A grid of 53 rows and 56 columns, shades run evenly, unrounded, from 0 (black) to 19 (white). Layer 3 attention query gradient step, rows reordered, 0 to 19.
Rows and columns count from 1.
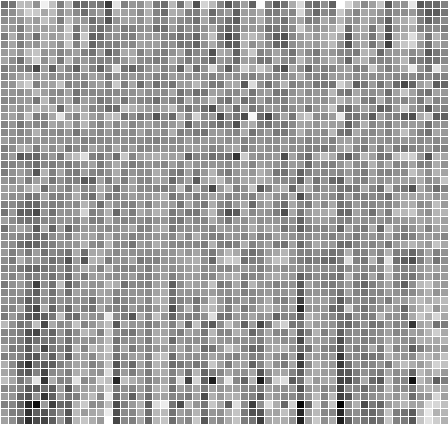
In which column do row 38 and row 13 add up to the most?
27
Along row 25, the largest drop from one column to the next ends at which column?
38
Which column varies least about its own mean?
2
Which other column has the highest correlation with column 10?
35
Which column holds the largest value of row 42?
55
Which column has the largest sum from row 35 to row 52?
14
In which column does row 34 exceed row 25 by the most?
49
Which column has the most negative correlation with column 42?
44
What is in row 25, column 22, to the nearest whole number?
9
